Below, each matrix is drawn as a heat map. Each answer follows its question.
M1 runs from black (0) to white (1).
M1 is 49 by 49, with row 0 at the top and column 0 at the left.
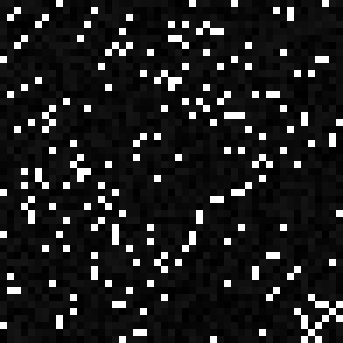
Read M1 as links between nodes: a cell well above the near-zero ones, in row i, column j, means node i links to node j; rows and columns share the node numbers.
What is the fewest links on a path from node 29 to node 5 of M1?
2
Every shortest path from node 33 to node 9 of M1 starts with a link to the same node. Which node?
node 16
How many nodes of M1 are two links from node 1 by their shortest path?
5
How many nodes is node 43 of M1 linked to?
5
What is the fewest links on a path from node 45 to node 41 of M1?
5
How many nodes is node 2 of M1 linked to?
4
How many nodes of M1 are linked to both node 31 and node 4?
1
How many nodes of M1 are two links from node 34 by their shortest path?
7
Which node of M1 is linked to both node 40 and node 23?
node 15
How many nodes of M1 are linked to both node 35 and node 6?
2
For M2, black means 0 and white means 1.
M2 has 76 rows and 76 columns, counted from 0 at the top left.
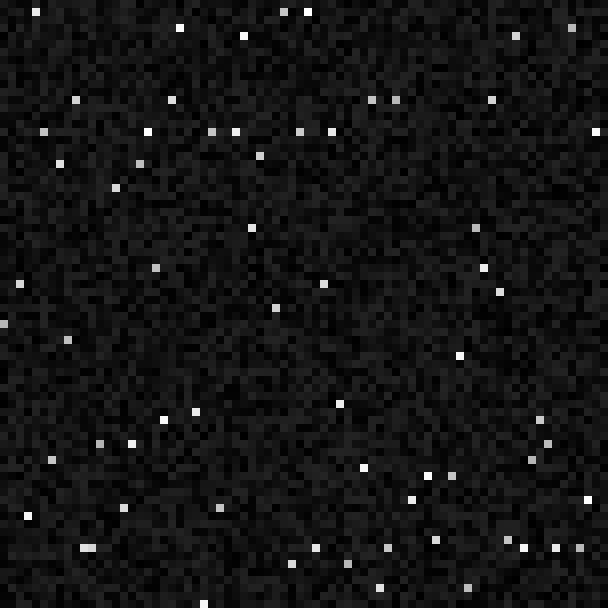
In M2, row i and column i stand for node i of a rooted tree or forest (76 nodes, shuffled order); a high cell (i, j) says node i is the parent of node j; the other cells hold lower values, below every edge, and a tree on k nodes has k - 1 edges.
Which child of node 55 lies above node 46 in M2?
12
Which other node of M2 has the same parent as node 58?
47
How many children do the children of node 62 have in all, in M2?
3
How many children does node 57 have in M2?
2
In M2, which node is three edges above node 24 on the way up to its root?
36
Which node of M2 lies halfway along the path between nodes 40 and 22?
4
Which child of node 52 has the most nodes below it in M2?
67
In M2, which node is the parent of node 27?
63
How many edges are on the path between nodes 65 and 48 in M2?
2
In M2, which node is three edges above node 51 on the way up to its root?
70
